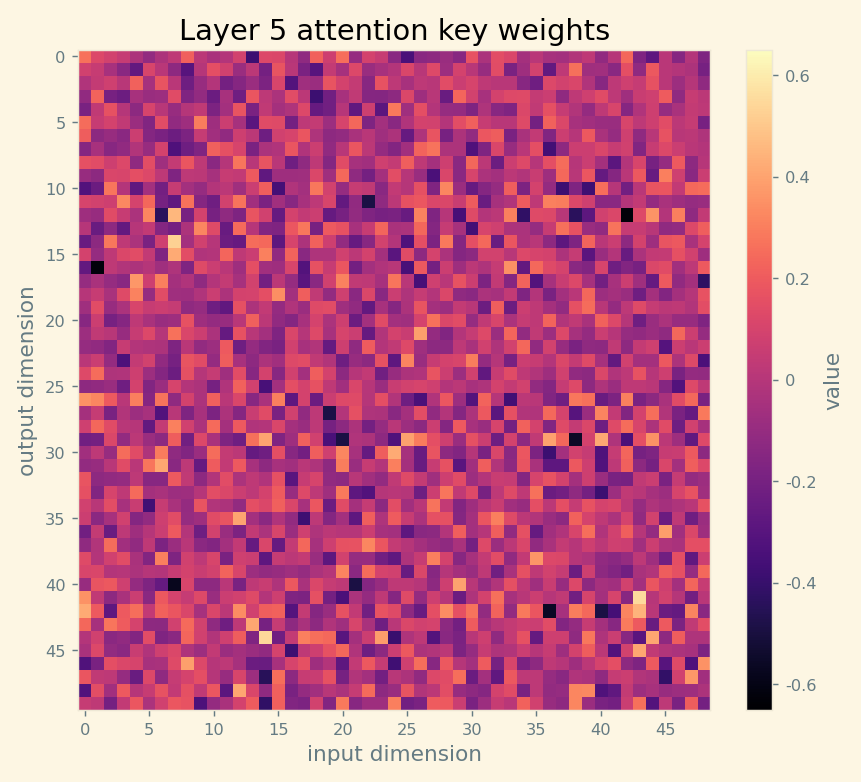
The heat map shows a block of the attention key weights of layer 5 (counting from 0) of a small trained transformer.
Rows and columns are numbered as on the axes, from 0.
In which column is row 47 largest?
47
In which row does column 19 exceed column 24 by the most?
44
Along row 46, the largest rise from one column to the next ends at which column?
48
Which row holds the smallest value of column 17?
35
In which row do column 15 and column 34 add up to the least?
12
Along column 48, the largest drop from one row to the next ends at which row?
17
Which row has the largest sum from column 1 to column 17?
42
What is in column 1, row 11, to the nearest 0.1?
0.1
